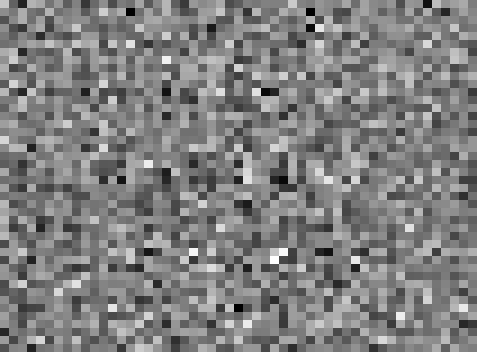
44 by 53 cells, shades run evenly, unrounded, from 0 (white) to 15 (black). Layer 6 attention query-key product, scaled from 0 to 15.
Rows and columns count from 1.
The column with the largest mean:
3
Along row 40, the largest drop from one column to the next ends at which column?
45
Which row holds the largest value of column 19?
12
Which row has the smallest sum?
8
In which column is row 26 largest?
28
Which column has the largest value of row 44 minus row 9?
4
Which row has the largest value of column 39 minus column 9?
36
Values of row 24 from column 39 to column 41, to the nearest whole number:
4 8 7
